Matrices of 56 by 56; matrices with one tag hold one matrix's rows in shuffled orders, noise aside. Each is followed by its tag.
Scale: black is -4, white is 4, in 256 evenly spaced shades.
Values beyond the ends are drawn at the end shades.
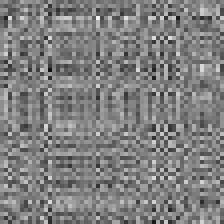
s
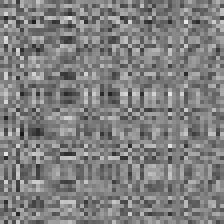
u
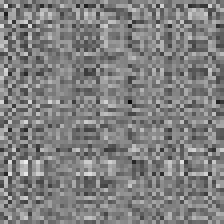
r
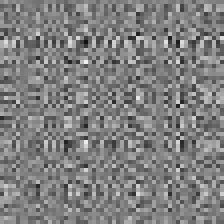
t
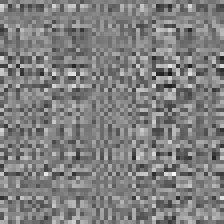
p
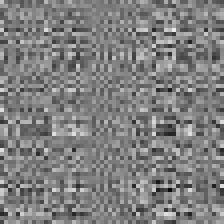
p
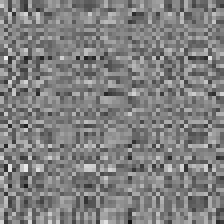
r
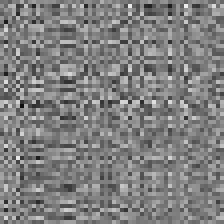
u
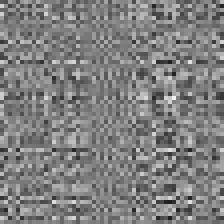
p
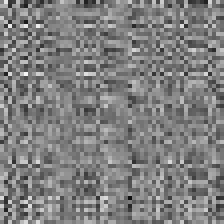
r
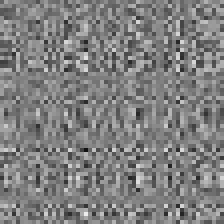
t
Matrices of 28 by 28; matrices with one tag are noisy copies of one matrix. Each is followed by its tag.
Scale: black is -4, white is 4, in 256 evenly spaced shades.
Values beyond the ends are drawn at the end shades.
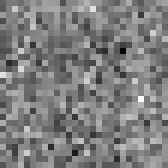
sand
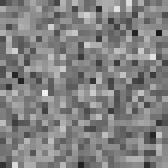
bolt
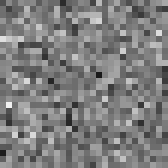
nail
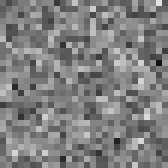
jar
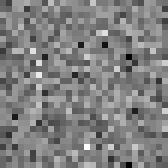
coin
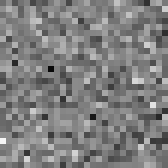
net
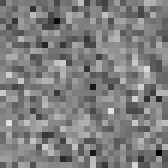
jar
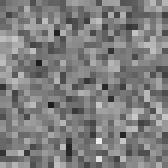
nail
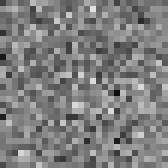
sand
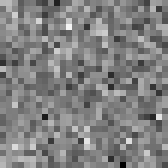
net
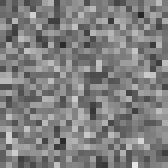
jar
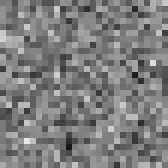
nail
